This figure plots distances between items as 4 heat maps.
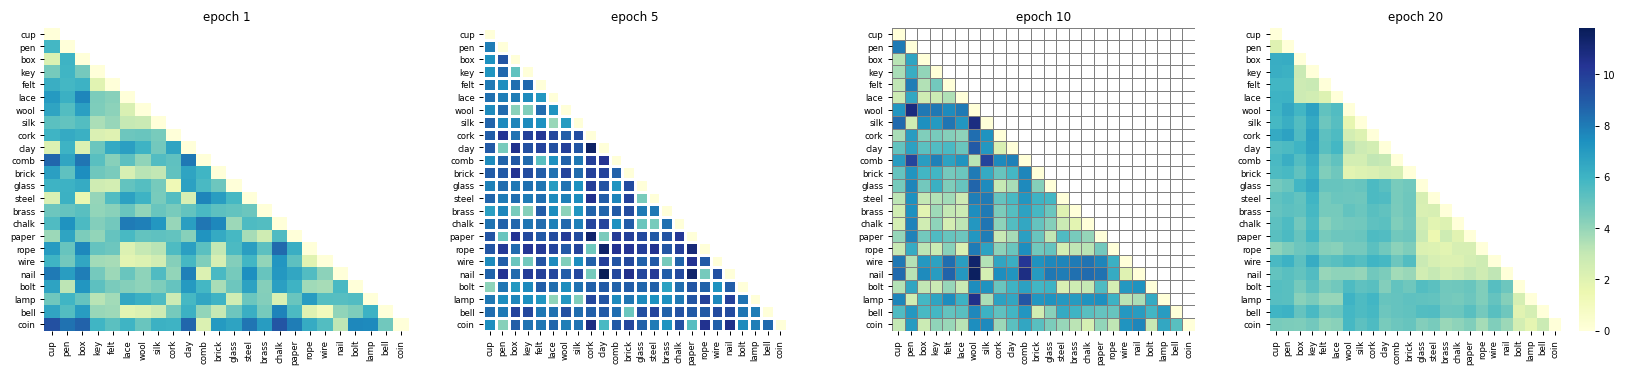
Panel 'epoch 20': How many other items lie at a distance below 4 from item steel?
7
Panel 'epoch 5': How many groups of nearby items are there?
8
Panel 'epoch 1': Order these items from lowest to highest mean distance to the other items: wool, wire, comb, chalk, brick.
wire, wool, brick, comb, chalk
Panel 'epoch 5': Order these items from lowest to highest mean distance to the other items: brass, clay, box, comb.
brass, box, comb, clay
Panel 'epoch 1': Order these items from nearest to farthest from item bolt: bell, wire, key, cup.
wire, bell, key, cup
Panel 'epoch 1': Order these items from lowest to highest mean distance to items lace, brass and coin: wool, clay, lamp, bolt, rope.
wool, rope, bolt, lamp, clay
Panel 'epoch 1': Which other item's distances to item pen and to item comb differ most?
coin
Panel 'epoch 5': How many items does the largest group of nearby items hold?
5
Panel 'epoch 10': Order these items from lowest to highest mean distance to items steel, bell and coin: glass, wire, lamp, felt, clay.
felt, glass, clay, lamp, wire
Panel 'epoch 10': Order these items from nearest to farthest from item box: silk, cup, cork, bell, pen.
cup, cork, bell, pen, silk
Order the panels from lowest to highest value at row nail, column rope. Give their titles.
epoch 20, epoch 5, epoch 1, epoch 10
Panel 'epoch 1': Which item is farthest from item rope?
chalk
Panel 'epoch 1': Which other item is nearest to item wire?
bell
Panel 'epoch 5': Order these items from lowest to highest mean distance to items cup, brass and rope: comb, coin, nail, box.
box, nail, coin, comb
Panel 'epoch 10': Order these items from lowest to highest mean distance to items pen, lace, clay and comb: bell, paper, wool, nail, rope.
rope, paper, bell, nail, wool
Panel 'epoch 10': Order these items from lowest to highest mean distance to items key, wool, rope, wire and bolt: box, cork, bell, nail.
box, cork, bell, nail
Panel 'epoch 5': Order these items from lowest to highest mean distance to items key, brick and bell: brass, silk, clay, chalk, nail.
brass, silk, chalk, clay, nail
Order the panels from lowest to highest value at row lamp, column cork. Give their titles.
epoch 1, epoch 20, epoch 10, epoch 5
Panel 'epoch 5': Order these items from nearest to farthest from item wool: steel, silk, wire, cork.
wire, silk, steel, cork
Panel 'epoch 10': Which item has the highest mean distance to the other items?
wool
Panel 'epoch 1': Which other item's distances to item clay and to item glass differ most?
cork
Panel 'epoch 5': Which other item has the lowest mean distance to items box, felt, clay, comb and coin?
pen
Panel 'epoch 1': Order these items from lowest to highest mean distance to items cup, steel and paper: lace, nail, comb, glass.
glass, lace, nail, comb
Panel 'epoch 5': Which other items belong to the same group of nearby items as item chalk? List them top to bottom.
glass, steel
